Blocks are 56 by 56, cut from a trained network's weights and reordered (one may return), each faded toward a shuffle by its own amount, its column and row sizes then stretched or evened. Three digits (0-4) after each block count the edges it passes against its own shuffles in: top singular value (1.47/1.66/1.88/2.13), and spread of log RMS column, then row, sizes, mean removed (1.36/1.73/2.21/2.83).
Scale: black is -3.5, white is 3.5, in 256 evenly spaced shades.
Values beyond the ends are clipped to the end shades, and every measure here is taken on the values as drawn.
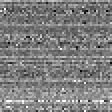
4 0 3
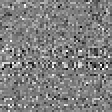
3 0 3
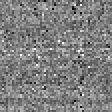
0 2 1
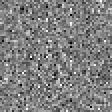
1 1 0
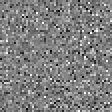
1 1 1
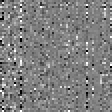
2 4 0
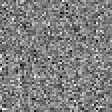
0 2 0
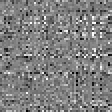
4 3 3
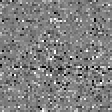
0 1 3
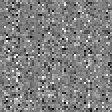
0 3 0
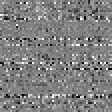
4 0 4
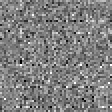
1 1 2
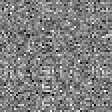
3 1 1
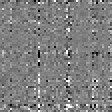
3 3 3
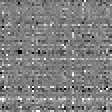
3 3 3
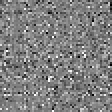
2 2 2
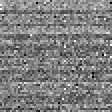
3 0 0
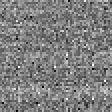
0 2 0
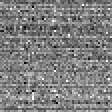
3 1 0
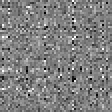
2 3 2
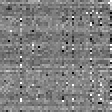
2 3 0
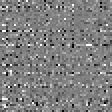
2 2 4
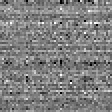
3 2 2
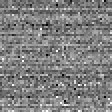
3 1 1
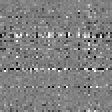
3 2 4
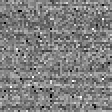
1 0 0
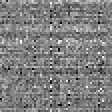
3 3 1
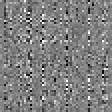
4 4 1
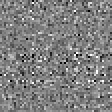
1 1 3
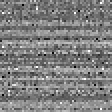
4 0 2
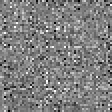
2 2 1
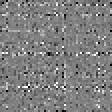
3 3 3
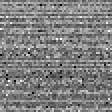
4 0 1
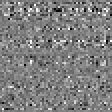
2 0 4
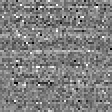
1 1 2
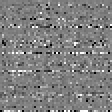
2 0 4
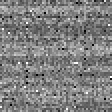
2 0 0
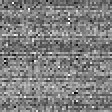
3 1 0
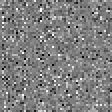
1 2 1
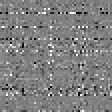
1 2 4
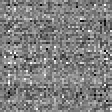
1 3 1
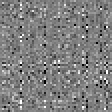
4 4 2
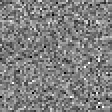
1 0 0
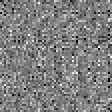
3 2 1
